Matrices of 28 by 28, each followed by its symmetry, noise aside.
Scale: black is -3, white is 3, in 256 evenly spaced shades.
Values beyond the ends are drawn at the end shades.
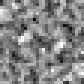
same after a half turn.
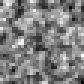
no symmetry.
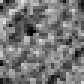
symmetric.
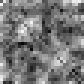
symmetric.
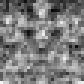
mirrored left to right.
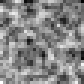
symmetric across the other diagonal.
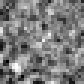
symmetric across the other diagonal.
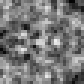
mirrored top to bottom.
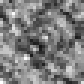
symmetric across the other diagonal.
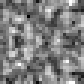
mirrored top to bottom.
